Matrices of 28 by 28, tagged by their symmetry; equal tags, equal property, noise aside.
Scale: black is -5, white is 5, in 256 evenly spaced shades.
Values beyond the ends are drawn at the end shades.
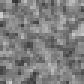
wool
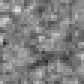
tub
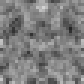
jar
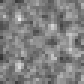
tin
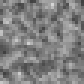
wool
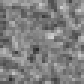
wool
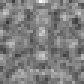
jar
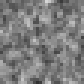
tub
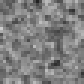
tub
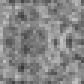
tin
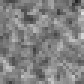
tub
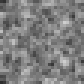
tin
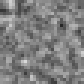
wool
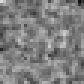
tub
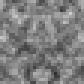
jar
